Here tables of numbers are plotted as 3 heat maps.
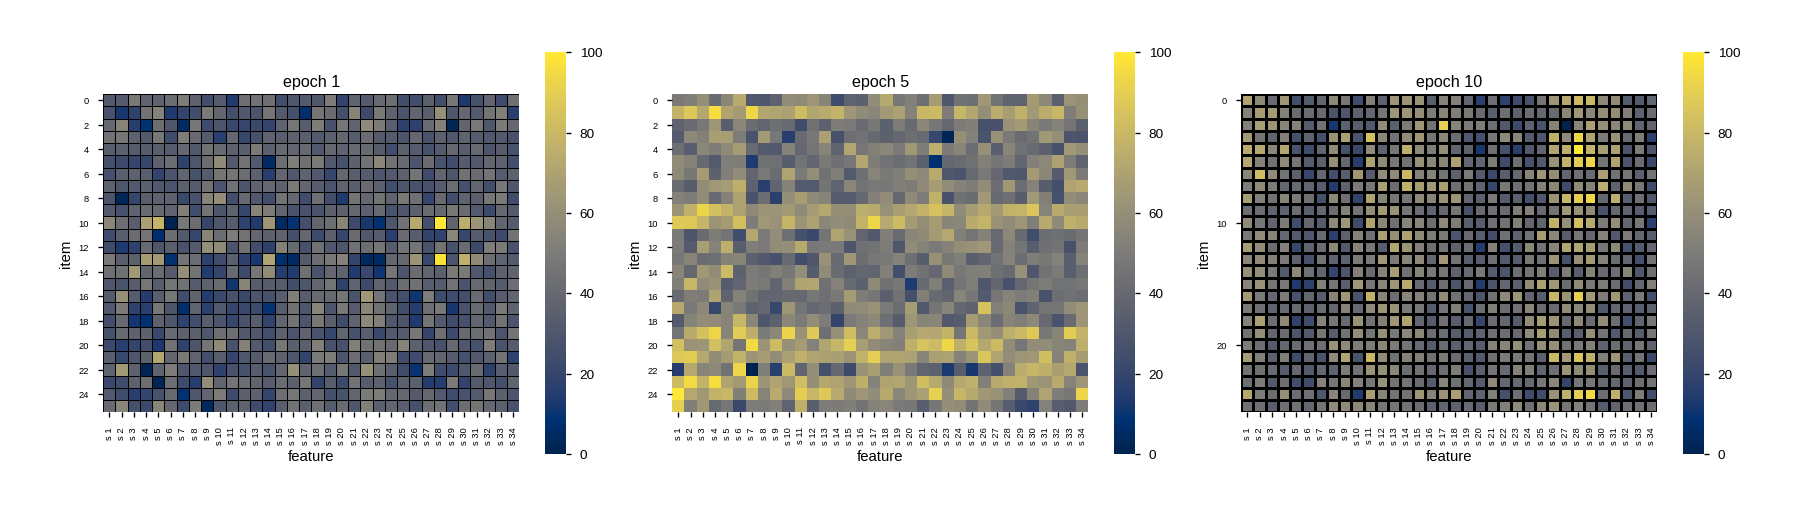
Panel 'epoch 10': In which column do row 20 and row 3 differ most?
s 28
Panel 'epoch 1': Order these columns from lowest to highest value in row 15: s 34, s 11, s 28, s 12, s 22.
s 11, s 22, s 28, s 34, s 12
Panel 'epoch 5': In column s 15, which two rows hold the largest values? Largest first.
20, 19
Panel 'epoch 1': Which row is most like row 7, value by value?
4
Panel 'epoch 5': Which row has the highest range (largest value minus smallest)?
22
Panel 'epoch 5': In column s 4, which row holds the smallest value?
17
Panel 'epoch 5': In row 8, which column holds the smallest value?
s 9
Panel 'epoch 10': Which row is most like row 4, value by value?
0
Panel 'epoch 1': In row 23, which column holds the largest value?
s 9
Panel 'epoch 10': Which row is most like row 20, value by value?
25
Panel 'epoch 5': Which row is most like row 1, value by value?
23
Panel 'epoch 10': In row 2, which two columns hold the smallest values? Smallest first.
s 27, s 8
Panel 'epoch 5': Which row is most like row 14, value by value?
12
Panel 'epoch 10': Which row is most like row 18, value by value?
15
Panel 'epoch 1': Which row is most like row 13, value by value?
10
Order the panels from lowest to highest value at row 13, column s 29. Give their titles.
epoch 1, epoch 5, epoch 10
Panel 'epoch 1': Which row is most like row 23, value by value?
11
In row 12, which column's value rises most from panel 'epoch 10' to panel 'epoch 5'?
s 5
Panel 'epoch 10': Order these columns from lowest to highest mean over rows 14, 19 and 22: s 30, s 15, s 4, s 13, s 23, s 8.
s 8, s 4, s 30, s 23, s 15, s 13
